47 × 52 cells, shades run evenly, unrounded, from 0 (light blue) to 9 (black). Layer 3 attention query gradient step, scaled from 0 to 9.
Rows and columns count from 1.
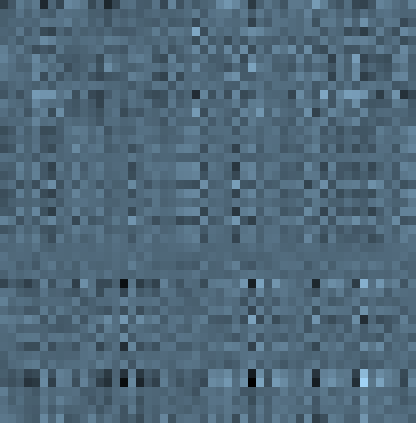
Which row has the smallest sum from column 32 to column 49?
43
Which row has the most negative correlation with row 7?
10
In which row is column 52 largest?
11
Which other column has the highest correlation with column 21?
42
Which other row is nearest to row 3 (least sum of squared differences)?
45
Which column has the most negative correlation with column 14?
28
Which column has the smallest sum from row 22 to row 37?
52
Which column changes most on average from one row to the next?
32
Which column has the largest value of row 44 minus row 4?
25
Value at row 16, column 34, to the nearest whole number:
4
